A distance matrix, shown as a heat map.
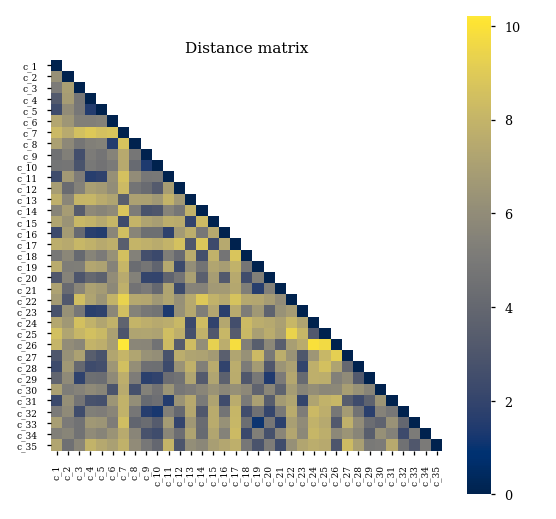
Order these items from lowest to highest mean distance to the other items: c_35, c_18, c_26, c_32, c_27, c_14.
c_32, c_18, c_14, c_35, c_27, c_26
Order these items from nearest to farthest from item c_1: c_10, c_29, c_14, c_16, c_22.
c_16, c_29, c_10, c_14, c_22
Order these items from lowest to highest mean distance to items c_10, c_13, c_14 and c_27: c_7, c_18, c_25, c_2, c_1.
c_18, c_1, c_2, c_25, c_7
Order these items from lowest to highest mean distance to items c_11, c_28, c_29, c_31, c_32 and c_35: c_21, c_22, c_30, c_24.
c_21, c_30, c_22, c_24
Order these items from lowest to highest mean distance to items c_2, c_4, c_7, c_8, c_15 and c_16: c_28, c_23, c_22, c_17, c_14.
c_23, c_28, c_17, c_14, c_22
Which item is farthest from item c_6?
c_7
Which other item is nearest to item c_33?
c_19
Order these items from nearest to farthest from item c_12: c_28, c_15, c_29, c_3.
c_29, c_3, c_28, c_15
